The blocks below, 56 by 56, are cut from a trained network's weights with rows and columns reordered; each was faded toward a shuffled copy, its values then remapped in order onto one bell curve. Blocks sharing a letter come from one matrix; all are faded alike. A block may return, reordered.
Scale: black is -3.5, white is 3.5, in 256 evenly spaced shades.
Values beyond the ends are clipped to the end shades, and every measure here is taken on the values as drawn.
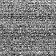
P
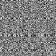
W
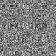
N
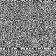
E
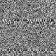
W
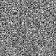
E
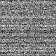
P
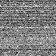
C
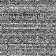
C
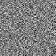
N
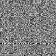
E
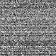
P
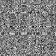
E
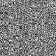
N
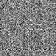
E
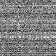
C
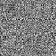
W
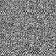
W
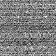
P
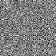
W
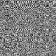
W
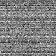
C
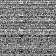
C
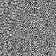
N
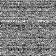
P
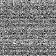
P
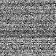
P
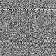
E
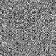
N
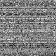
C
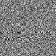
W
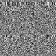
N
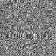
N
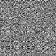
W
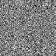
E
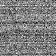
P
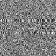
W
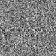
E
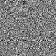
W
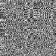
W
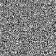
E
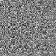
N
